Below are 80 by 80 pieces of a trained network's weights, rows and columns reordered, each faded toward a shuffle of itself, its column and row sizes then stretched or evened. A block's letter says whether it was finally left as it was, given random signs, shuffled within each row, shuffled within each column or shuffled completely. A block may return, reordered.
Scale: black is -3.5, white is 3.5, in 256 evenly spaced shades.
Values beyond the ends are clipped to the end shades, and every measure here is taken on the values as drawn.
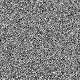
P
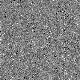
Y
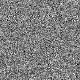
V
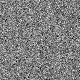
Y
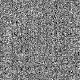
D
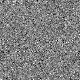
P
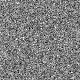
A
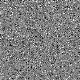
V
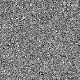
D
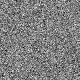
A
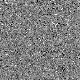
V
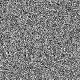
P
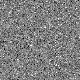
Y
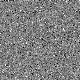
P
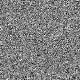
V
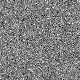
A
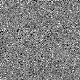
D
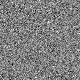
P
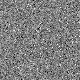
Y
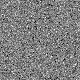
A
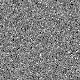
Y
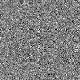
D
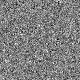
P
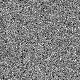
A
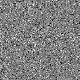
D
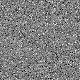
A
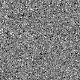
V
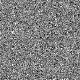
V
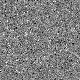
A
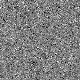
P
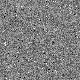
Y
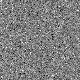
Y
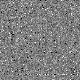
D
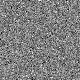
A
